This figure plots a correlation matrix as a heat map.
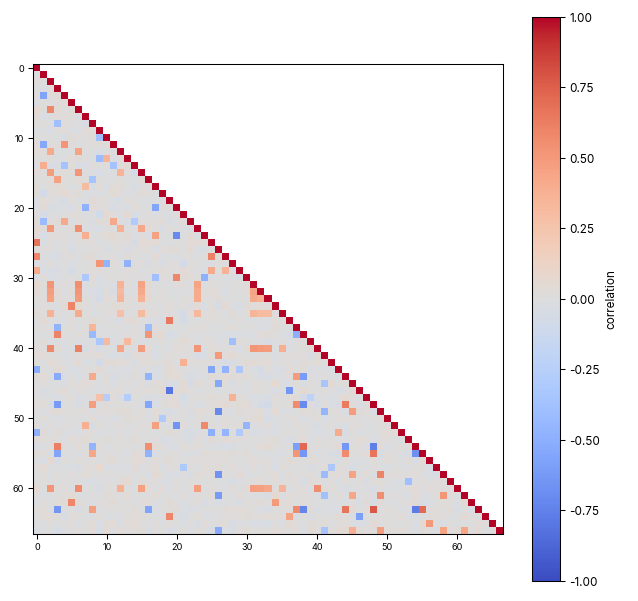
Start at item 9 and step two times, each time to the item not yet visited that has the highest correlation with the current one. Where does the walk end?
47
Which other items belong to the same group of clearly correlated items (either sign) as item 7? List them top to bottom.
17, 20, 24, 30, 51
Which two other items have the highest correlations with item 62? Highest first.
5, 34
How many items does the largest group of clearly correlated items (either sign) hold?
11
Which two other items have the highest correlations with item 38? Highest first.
54, 3
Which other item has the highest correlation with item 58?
49
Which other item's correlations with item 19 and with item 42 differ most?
46
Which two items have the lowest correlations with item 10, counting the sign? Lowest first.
28, 9
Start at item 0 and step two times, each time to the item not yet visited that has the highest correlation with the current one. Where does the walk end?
27
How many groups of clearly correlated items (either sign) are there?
13
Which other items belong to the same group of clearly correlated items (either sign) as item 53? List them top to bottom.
59
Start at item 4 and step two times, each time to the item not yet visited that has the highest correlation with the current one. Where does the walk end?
22
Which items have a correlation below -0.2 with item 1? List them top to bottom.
4, 11, 22
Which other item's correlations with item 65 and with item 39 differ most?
56
